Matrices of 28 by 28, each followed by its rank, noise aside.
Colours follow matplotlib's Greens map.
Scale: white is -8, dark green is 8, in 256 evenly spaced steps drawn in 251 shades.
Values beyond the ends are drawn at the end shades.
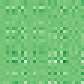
two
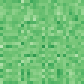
four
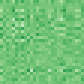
three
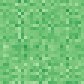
four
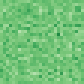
six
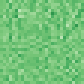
six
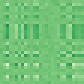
one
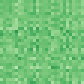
three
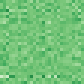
four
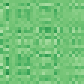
two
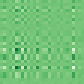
one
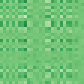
one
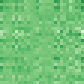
three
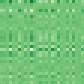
one
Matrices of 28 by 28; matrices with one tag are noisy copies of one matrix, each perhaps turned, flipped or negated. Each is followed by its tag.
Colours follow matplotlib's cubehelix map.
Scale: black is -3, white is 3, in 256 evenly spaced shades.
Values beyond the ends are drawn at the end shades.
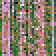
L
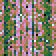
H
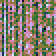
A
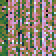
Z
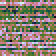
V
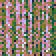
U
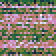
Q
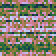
H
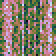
H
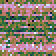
H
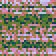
Q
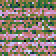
Z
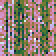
Q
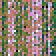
Q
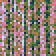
U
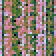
L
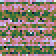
L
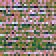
V
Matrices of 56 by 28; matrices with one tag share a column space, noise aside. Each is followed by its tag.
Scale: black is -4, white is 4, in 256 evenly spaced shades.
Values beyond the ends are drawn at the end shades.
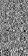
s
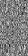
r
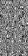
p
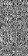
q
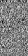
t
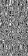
r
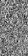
p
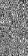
p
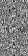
t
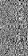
q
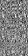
p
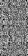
q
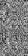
q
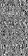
r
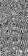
s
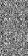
q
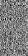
q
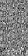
s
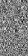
t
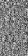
q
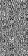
q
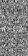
t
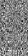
s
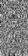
p
